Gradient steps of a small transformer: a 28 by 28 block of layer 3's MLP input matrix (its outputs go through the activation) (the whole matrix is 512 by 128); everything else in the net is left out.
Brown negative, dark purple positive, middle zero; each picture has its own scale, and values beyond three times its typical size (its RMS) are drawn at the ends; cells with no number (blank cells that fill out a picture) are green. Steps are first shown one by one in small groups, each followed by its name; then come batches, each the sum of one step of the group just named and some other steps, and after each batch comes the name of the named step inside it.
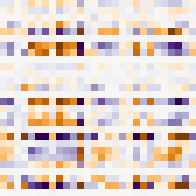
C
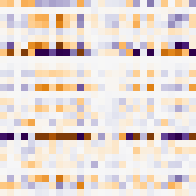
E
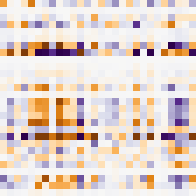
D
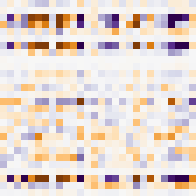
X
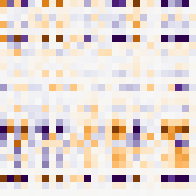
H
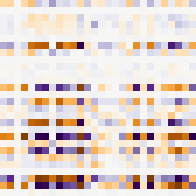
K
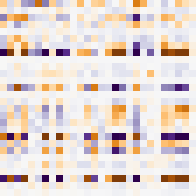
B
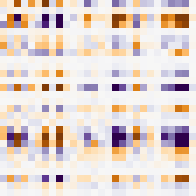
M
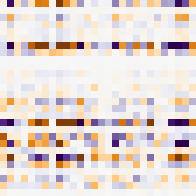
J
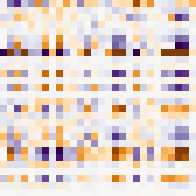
B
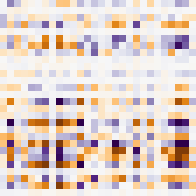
J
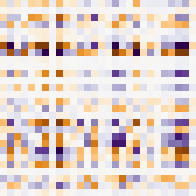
M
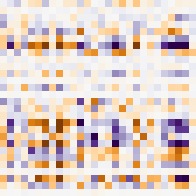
C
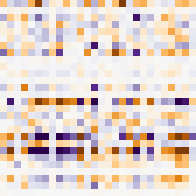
C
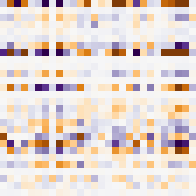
K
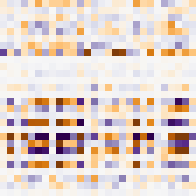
C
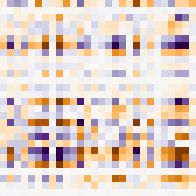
C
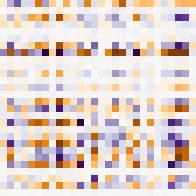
J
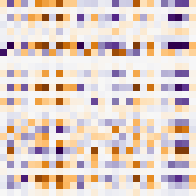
X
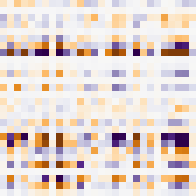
M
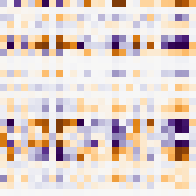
J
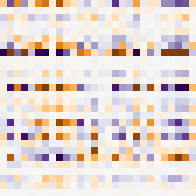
J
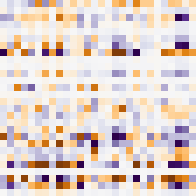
B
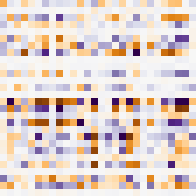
K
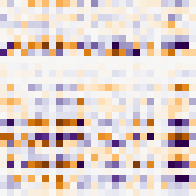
J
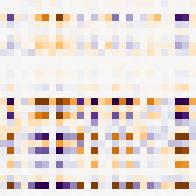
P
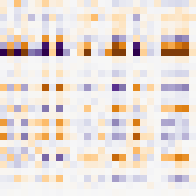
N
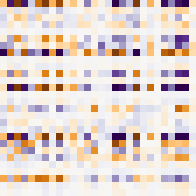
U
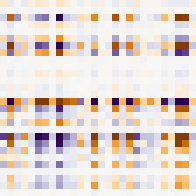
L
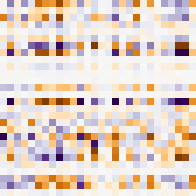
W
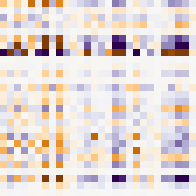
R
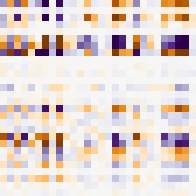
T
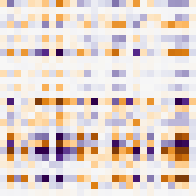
P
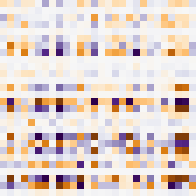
L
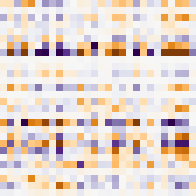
N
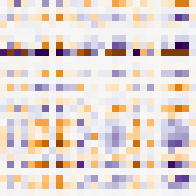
R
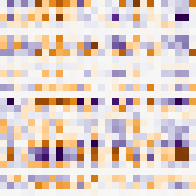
W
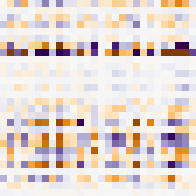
T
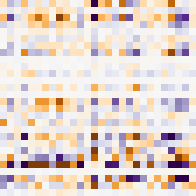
W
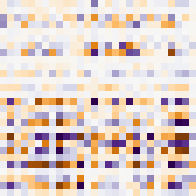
L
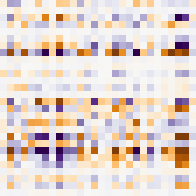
P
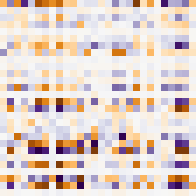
U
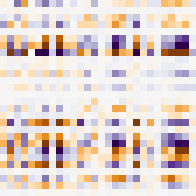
T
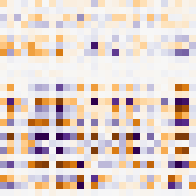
L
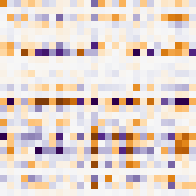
L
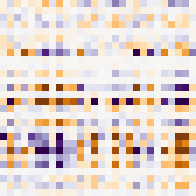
L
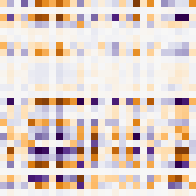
W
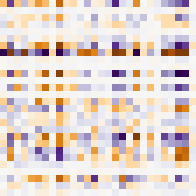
U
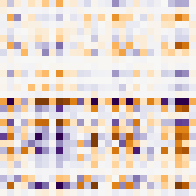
L
